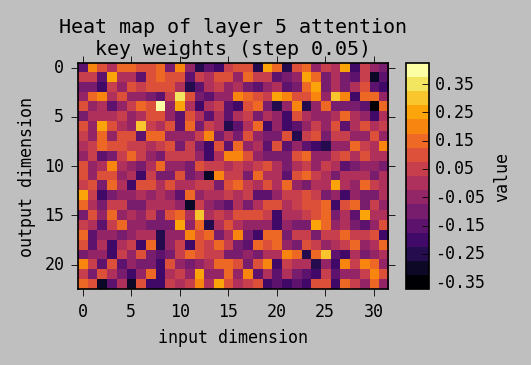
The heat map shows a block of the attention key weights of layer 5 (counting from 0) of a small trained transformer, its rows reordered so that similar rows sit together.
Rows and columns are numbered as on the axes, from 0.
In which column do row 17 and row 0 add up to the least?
18
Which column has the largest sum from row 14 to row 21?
12
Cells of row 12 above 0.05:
11
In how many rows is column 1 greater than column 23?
11
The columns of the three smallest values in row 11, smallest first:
13, 6, 21
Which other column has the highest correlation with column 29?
9
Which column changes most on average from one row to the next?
27
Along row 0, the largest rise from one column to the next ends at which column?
19
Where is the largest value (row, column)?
4, 8
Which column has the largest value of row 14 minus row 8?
25
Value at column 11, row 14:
-0.3
